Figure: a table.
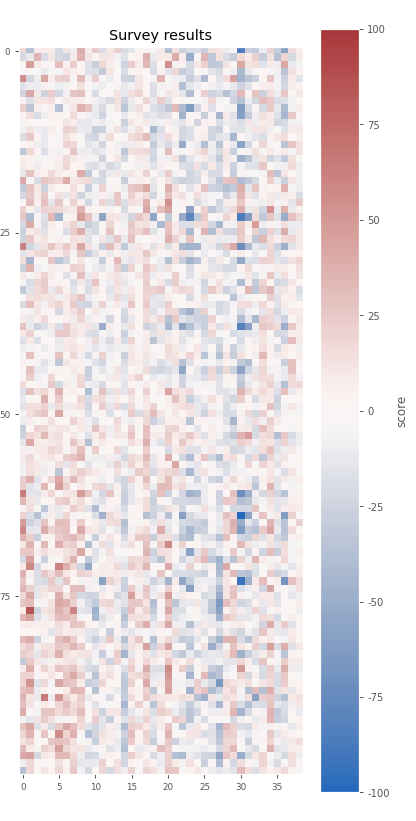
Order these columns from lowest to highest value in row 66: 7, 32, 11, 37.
32, 11, 7, 37
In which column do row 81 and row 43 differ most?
5
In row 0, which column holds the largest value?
8
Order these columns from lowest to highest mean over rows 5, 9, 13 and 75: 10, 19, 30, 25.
30, 25, 10, 19
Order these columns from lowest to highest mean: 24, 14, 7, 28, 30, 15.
14, 30, 24, 28, 15, 7
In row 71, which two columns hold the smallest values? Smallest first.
9, 27
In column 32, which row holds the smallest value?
89
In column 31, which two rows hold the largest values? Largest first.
53, 33
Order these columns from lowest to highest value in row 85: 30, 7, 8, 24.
24, 8, 7, 30
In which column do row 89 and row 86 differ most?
25
